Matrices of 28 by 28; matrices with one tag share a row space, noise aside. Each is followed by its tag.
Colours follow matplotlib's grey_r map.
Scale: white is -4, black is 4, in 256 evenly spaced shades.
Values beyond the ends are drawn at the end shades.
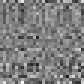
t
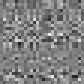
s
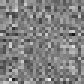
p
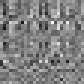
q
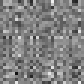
s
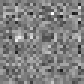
s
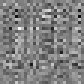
s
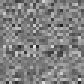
s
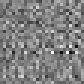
t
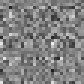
q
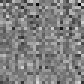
t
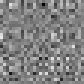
q
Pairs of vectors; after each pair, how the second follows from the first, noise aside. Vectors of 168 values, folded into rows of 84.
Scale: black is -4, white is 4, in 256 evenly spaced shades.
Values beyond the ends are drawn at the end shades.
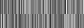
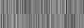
negated, shrunk.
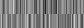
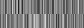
shuffled.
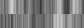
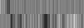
wrapped around, negated, partly zeroed.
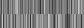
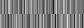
shuffled.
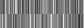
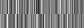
shuffled.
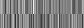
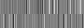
wrapped around, negated, partly zeroed.
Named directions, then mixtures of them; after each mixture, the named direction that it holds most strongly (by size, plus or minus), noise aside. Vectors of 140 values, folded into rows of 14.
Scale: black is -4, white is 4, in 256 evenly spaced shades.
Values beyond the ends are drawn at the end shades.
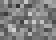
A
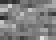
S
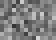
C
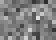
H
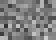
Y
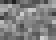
S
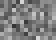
C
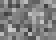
A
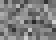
A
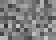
Y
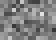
C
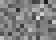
H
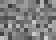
Y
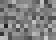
Y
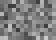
Y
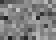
H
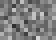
C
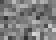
H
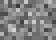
A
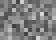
C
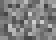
A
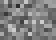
A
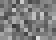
C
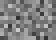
Y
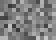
Y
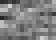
S
